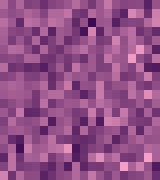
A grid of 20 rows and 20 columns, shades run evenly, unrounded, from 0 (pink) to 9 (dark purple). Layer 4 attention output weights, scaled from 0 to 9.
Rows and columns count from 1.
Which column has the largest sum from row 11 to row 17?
10
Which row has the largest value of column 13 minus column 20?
14
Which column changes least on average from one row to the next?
8
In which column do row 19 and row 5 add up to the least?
16
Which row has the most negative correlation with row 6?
3
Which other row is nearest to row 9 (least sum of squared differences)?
12
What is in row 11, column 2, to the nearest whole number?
4
